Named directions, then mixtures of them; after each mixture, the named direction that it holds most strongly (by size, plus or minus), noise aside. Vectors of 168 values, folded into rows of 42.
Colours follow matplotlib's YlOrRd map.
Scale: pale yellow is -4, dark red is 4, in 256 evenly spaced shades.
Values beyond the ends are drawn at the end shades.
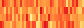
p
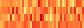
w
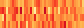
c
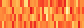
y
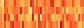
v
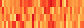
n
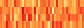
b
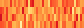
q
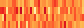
c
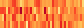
c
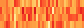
b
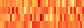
w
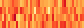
c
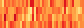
v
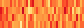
q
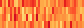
b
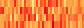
b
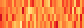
q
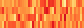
n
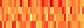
y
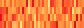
q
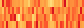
n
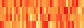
p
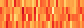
b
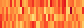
y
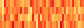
v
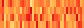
v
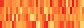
p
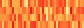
y
